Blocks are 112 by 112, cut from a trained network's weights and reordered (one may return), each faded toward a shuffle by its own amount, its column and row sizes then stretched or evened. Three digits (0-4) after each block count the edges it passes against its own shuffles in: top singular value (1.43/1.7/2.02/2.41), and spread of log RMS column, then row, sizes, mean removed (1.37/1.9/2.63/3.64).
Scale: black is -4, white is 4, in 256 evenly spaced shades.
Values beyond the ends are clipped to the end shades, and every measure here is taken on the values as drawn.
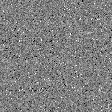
1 0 0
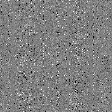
0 3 1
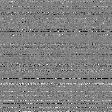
4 1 4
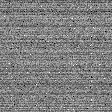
4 0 1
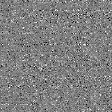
1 2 3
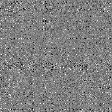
1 2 3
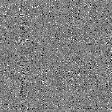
1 3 2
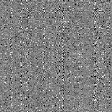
3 3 2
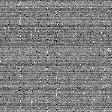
4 2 0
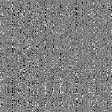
3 3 2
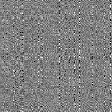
4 3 1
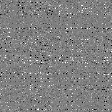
0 2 3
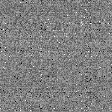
0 2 2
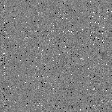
0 2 1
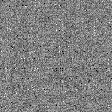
2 0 1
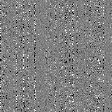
2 4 1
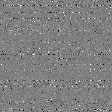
1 1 3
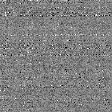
0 2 3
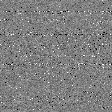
1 0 2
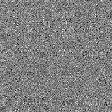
3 0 1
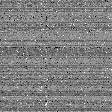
4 0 1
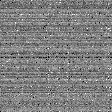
4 0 2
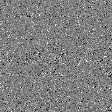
0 1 2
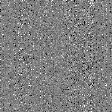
0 3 1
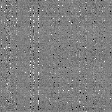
2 3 1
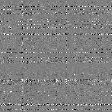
3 2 4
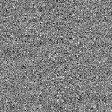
3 1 0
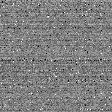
2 0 2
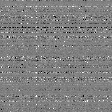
2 1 4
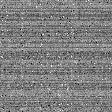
4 0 0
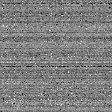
4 1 2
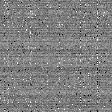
3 2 0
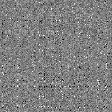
2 2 1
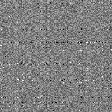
3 1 2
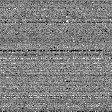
4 0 3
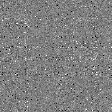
0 2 2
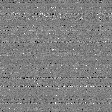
1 0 3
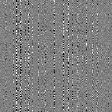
4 4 1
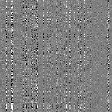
4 4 2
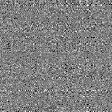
3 1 3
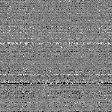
4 2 3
